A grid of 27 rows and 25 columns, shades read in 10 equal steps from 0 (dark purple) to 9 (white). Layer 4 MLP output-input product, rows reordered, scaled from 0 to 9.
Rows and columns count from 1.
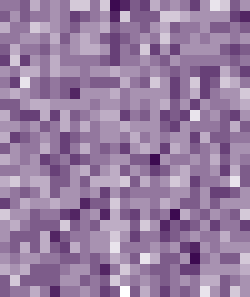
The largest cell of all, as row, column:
27, 13
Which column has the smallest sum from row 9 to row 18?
23
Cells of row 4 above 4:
12
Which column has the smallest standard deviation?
10
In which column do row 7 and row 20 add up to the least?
18
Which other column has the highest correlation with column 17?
6
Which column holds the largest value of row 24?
15
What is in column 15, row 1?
2
